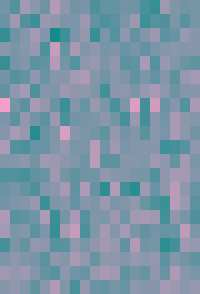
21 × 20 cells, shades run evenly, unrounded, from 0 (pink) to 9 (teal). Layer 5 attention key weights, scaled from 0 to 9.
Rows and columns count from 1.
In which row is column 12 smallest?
14
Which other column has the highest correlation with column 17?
6
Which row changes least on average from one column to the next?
13
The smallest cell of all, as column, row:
1, 8
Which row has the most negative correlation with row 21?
17
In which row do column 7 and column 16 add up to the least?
10
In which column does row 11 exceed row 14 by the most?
18
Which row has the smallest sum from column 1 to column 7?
12
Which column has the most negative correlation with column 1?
9
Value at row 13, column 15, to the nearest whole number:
5
